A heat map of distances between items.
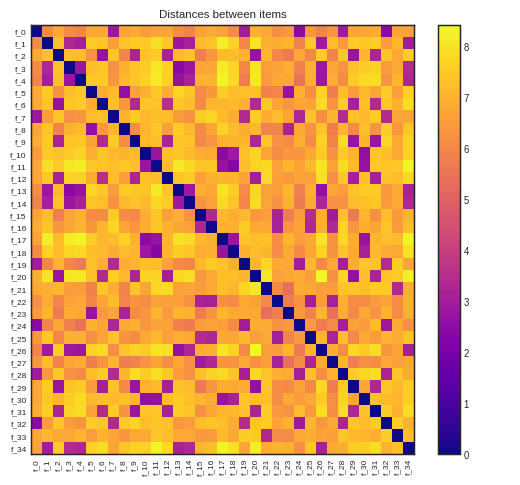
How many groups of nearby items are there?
7
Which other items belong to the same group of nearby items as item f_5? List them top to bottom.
f_8, f_23
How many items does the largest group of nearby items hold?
7
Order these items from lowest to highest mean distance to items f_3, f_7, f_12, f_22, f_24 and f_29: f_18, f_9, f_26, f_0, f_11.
f_0, f_9, f_26, f_18, f_11
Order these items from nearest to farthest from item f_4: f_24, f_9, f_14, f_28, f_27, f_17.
f_14, f_24, f_28, f_27, f_9, f_17
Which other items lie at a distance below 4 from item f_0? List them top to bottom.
f_7, f_19, f_24, f_28, f_32
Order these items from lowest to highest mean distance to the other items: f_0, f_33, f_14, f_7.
f_0, f_14, f_7, f_33
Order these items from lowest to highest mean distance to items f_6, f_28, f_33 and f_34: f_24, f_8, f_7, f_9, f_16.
f_24, f_7, f_9, f_8, f_16
